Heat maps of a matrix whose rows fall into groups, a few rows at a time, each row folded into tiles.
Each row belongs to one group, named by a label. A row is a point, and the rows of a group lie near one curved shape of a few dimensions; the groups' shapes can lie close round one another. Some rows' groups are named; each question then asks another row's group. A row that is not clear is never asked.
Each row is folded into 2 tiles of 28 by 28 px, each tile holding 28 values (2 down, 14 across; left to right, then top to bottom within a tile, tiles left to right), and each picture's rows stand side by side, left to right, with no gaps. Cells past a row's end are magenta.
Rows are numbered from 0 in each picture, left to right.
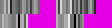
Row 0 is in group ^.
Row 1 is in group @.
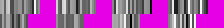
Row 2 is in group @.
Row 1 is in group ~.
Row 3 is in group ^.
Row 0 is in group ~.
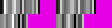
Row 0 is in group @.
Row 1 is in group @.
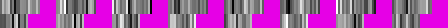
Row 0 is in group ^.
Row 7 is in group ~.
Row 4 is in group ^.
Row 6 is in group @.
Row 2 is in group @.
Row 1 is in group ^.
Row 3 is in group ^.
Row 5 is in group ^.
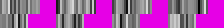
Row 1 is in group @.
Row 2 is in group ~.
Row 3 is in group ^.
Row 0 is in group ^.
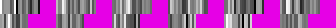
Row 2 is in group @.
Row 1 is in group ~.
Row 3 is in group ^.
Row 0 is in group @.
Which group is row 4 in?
^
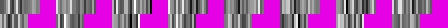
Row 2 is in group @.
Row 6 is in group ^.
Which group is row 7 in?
~
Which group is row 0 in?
~
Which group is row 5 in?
^
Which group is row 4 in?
~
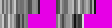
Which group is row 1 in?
@
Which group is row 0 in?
@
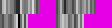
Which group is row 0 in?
^
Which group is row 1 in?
^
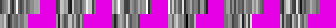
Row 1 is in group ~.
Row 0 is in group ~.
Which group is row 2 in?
~
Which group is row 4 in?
^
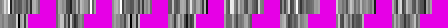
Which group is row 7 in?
~
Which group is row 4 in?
~
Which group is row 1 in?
~
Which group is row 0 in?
^
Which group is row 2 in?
^
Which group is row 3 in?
@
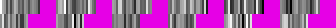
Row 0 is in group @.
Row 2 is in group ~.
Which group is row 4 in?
^
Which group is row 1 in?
^
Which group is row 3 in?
@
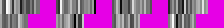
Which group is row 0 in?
~
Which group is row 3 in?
~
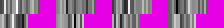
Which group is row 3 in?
^
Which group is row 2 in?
~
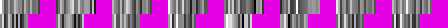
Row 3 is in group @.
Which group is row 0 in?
@
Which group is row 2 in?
@
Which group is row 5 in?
~
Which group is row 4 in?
^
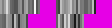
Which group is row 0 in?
~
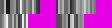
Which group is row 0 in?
^
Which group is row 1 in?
^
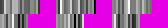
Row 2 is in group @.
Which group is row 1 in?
@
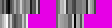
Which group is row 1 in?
^
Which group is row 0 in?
^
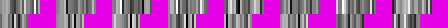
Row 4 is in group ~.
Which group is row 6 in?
~
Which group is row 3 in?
^
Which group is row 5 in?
^
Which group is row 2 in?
^
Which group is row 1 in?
^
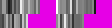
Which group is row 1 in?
@
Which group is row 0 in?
^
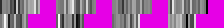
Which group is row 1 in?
@
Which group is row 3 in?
@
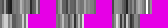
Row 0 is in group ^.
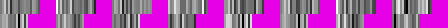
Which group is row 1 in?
@
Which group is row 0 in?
^
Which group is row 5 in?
^
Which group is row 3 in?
~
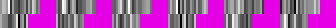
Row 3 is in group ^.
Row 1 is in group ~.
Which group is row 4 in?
@
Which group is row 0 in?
^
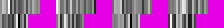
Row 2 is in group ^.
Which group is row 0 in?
^
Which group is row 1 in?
@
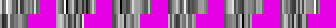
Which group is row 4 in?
^
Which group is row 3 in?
~
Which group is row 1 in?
^
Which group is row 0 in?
~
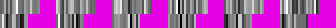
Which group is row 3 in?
^
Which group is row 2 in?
^
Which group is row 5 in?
~
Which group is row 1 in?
@
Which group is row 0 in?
@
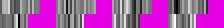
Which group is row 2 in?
@
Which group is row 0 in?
^
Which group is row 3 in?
^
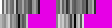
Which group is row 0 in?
@
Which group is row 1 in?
^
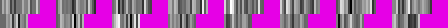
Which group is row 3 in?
~
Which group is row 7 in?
@
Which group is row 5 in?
~
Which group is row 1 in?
^
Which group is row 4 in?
~
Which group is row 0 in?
^
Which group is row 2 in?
^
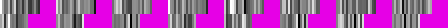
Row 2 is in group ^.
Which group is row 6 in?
^
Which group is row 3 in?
@
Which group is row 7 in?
^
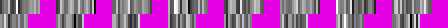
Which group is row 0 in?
~
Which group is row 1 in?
@
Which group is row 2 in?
@
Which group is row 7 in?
^
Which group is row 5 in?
@
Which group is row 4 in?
~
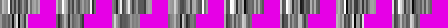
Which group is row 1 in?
~
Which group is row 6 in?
^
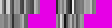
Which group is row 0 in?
~
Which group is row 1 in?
~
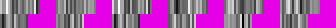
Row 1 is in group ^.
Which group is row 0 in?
~
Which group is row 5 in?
~
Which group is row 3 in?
^
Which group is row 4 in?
^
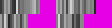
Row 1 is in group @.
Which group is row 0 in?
~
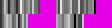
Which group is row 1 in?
@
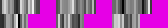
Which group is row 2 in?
^
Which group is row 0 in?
^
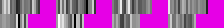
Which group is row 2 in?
~
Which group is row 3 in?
@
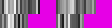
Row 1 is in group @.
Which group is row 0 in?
@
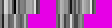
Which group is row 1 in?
~
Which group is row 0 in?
~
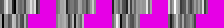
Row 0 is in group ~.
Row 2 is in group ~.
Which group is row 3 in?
~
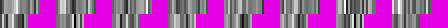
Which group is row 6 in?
^
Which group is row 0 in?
@
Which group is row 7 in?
~
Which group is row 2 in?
~
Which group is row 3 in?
^
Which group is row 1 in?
^
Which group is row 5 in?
@
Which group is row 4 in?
@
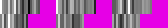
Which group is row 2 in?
~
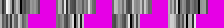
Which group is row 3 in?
^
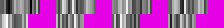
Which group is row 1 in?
~
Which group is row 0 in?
^
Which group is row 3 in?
~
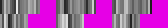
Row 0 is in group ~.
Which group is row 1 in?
^
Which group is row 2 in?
@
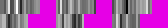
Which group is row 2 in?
~
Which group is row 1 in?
@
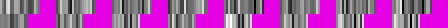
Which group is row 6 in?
^
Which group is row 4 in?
^
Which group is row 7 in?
^
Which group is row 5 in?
^
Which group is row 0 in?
~
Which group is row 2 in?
^
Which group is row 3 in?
~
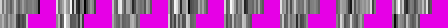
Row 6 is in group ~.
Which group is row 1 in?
@
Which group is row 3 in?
~
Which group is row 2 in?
~
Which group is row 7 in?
~
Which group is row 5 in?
@
